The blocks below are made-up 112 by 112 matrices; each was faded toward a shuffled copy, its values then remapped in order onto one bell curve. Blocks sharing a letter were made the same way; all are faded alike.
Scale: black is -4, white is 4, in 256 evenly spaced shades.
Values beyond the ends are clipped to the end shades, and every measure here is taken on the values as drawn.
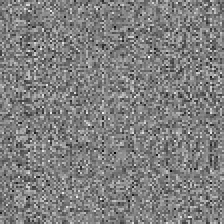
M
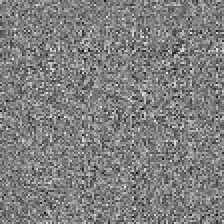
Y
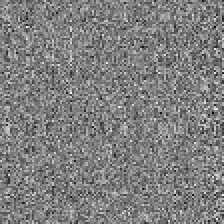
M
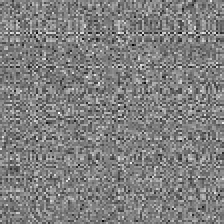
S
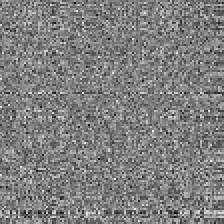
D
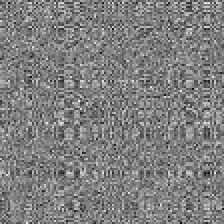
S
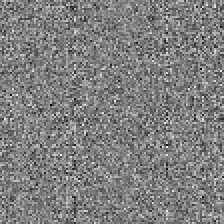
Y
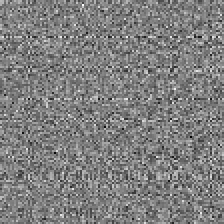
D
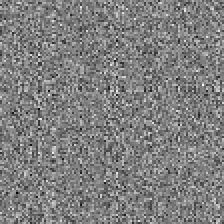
M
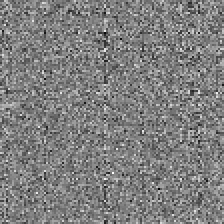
Y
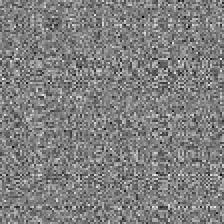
D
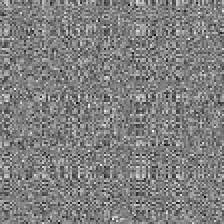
S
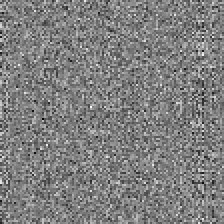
M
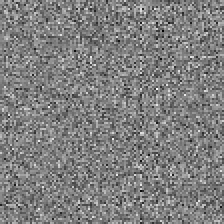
Y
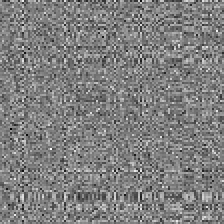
S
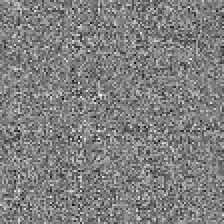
Y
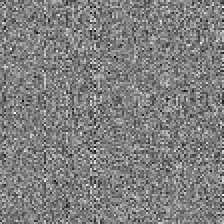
M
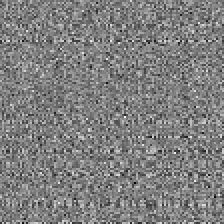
D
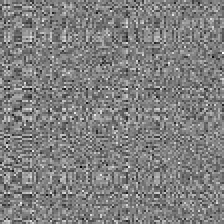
S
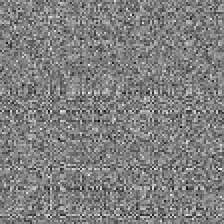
D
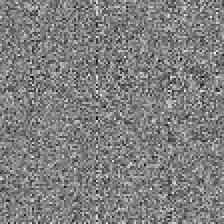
Y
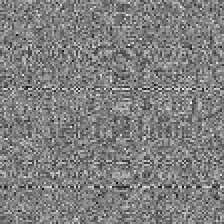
D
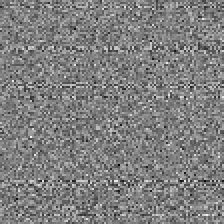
D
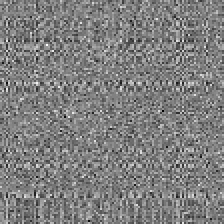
S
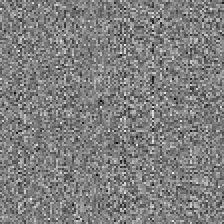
M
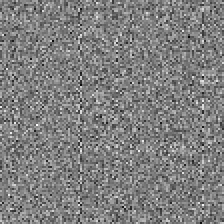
M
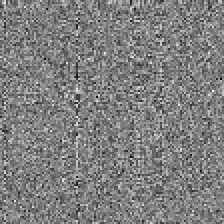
M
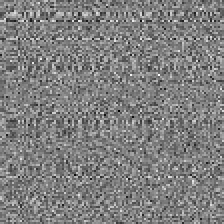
D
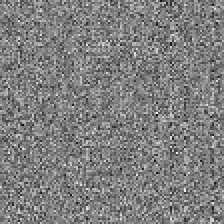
M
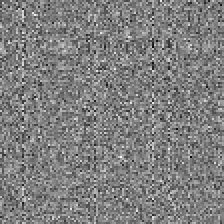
M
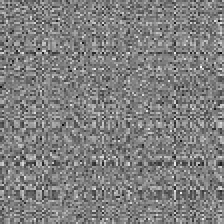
S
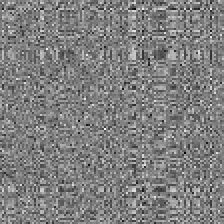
S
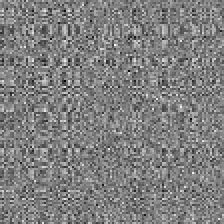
S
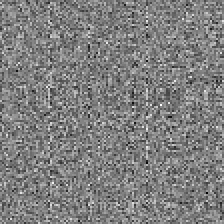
M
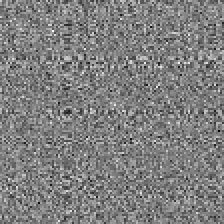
D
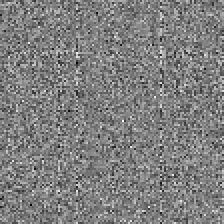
Y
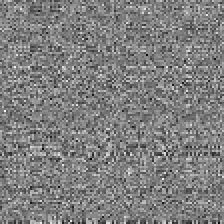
D
